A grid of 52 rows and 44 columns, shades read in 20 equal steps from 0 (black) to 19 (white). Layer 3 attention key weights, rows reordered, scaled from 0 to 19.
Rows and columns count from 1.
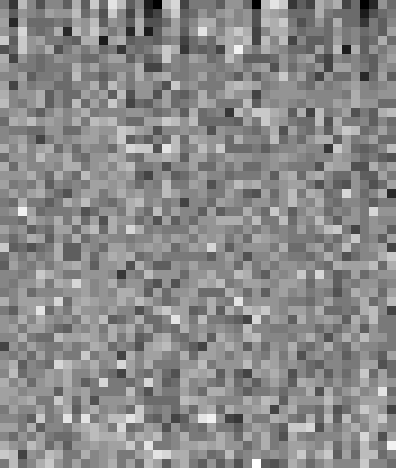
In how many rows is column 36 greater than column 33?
22
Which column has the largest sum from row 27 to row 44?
7
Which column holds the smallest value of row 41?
43
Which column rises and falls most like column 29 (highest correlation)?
41
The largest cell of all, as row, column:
52, 29
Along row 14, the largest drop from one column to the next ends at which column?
37
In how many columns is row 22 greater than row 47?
20
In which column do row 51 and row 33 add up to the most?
18
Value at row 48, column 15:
8
